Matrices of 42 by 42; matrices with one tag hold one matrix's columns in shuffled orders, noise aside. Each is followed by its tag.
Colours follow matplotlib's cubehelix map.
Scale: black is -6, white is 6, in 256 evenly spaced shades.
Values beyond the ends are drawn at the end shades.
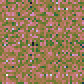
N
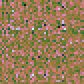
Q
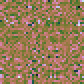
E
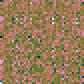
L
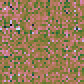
Q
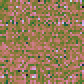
E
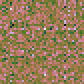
Q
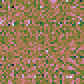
E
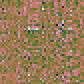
Q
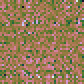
E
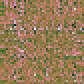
Q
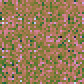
L
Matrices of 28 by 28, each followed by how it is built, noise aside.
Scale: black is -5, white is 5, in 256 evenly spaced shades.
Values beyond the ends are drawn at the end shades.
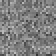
repeating rows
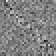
banded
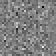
uneven columns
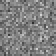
repeating rows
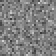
noise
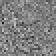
lower triangular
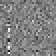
uneven columns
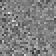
lower triangular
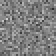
noise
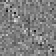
banded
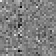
uneven columns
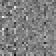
uneven columns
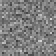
repeating rows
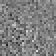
lower triangular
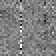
uneven columns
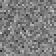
noise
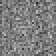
repeating rows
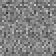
repeating columns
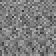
repeating columns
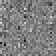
uneven columns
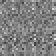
repeating columns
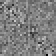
banded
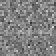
repeating columns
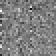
uneven columns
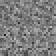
repeating columns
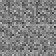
repeating columns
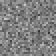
noise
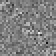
banded
